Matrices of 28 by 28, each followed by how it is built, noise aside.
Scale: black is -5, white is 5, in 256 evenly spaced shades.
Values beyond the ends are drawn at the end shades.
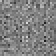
low rank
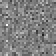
uneven columns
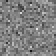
uneven columns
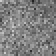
smooth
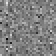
uneven columns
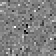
sparse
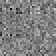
low rank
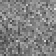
smooth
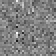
uneven columns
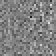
uneven columns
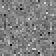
sparse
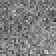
smooth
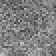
smooth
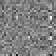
low rank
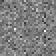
uneven columns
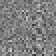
low rank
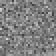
noise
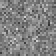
noise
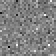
sparse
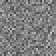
low rank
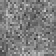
smooth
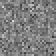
noise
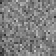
smooth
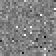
sparse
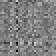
low rank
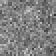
smooth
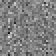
uneven columns
